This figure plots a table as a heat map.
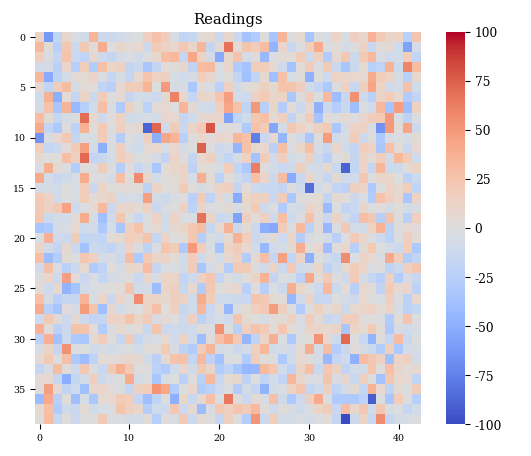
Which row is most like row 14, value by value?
26
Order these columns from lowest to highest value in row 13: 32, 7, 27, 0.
27, 0, 32, 7
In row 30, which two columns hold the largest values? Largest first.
34, 31
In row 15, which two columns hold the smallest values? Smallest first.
30, 37
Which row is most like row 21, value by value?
2
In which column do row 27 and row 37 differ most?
18
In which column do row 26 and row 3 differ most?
41
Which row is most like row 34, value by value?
25
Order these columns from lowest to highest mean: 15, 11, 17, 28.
28, 17, 11, 15
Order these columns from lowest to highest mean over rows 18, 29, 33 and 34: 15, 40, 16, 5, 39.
16, 15, 40, 39, 5
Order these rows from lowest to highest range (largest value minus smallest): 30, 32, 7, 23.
23, 32, 7, 30
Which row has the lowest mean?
36
